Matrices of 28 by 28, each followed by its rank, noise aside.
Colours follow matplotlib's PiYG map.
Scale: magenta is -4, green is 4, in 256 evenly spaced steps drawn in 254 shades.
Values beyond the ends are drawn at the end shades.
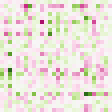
four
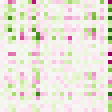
two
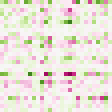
three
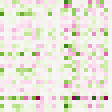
three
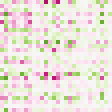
three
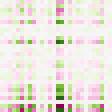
one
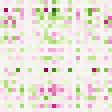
three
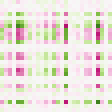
one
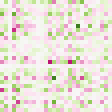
three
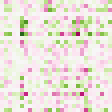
four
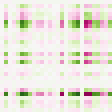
one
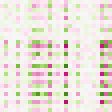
one
